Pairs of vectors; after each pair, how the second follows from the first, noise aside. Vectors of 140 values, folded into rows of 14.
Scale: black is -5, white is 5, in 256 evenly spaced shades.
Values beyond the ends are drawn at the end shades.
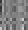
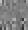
negated, partly zeroed.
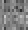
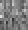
wrapped around, negated.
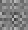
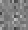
negated, partly zeroed.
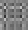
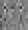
negated, partly zeroed.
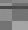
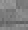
reversed, shrunk.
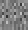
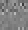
negated, partly zeroed.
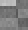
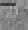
negated, partly zeroed.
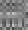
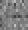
reversed, negated, partly zeroed.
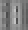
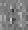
reversed, negated, partly zeroed.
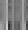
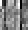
reversed, negated, scaled up.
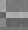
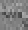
reversed, negated, partly zeroed.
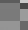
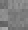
reversed, shrunk.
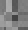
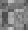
wrapped around, negated.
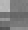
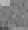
partly zeroed.
